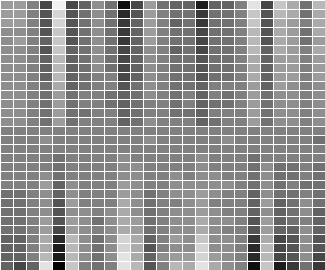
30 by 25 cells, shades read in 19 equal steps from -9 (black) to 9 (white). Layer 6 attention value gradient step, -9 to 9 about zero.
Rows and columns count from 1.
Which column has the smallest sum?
10
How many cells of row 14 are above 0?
8
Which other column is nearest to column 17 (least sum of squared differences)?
15
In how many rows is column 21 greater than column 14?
8
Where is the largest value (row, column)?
1, 5
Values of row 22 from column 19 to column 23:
0 -2 1 -1 -1
